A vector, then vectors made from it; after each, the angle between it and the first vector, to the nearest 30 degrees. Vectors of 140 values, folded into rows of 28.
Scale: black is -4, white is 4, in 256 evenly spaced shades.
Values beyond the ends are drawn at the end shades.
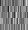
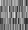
150 degrees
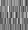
150 degrees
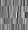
60 degrees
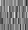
150 degrees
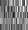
60 degrees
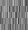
150 degrees
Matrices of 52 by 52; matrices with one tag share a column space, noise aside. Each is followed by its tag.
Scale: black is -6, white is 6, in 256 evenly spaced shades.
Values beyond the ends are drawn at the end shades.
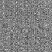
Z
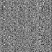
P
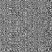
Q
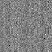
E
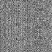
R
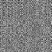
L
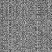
L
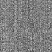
Z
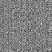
Q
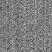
L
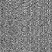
L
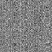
P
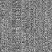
Z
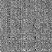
Z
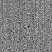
Z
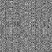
E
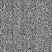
E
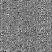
Q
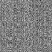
R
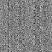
P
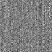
P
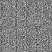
P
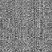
Z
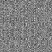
R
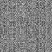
E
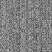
Z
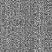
L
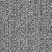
L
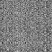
Q
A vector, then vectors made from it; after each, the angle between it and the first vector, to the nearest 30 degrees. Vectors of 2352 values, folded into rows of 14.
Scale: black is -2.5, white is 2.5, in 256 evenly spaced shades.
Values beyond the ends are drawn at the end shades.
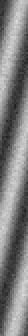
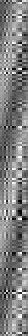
60 degrees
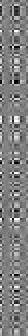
90 degrees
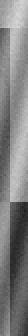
60 degrees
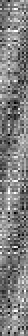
60 degrees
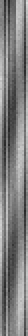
60 degrees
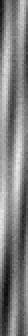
60 degrees
